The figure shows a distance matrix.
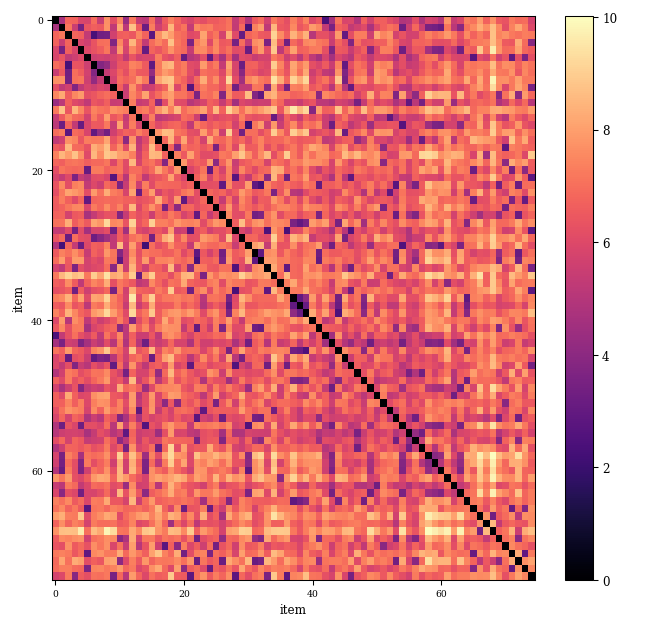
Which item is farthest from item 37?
12
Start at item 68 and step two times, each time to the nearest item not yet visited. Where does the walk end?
26
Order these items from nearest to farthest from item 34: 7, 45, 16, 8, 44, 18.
18, 16, 44, 7, 45, 8
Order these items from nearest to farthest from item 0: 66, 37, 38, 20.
20, 38, 37, 66
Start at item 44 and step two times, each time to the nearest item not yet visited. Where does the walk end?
38
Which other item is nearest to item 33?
28
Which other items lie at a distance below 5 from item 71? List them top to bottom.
5, 20, 24, 65, 73
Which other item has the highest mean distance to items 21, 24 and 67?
68
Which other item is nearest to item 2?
6
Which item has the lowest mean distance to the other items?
43
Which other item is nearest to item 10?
32
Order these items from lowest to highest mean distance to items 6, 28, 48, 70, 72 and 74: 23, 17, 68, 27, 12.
17, 23, 27, 68, 12
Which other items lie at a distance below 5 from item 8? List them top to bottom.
2, 6, 15, 29, 45
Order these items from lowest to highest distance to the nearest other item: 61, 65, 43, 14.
14, 65, 43, 61
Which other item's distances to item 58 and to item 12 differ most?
1
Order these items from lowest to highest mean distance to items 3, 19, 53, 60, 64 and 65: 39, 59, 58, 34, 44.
44, 39, 59, 58, 34
